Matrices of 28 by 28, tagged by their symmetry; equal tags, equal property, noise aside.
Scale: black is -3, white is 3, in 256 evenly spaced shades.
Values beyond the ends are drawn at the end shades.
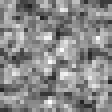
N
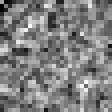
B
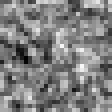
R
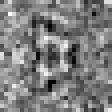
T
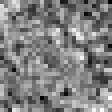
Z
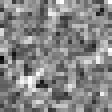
Z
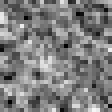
Z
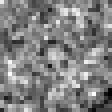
B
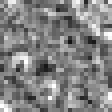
Z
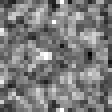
T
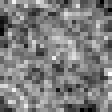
Z
